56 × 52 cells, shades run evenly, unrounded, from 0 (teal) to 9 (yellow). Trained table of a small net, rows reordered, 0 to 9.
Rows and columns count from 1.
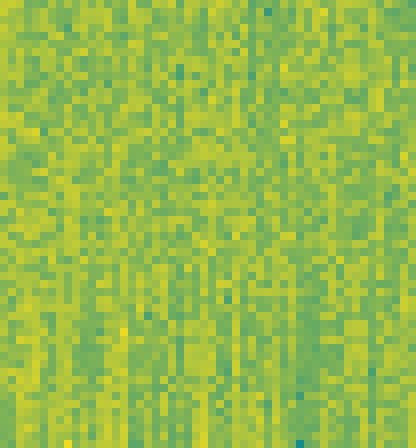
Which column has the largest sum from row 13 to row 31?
9
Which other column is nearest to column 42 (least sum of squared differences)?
10
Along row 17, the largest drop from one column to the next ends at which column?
6
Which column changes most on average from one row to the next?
41
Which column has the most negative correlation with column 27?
21
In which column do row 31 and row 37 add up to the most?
26
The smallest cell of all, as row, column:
56, 38
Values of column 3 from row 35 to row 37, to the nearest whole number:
6 6 5
